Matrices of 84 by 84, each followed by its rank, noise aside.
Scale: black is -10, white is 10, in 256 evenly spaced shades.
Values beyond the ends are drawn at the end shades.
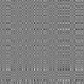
two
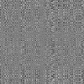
four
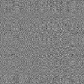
six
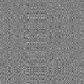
four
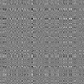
two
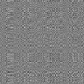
four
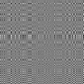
one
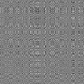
three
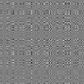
two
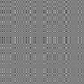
one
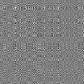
three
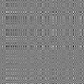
one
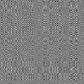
three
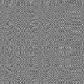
four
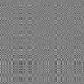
one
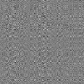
four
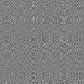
three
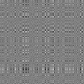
one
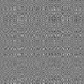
three
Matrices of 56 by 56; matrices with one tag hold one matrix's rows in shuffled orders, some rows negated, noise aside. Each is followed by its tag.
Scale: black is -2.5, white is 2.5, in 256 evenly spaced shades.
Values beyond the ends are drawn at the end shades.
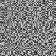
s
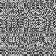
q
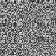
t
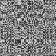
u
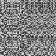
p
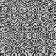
s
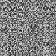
t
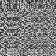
p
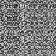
p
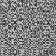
t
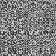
t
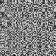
s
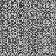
t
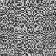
u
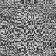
u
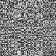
u
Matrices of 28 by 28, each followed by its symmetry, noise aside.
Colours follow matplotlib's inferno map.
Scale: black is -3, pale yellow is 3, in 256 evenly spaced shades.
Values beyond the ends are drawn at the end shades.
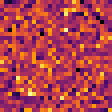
symmetric across the other diagonal.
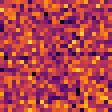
same after a half turn.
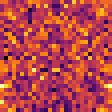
mirrored left to right.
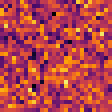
symmetric.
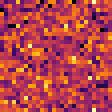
same after a half turn.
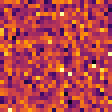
antisymmetric.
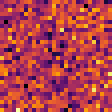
no symmetry.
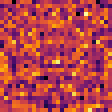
mirrored left to right.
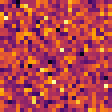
antisymmetric.
